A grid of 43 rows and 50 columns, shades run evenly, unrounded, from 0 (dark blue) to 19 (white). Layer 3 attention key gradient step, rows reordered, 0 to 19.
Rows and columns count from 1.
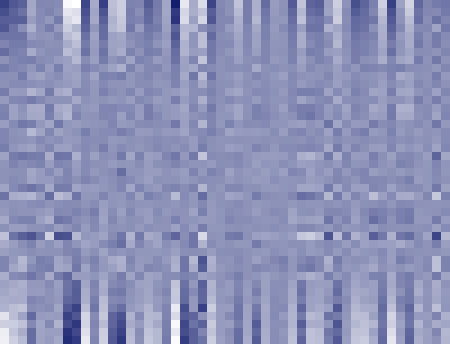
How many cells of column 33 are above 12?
5
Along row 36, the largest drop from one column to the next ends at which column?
21
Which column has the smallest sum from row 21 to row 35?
8
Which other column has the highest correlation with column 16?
49
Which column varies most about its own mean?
20
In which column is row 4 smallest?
1
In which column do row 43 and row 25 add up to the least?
9
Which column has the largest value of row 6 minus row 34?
23
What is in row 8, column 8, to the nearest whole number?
11
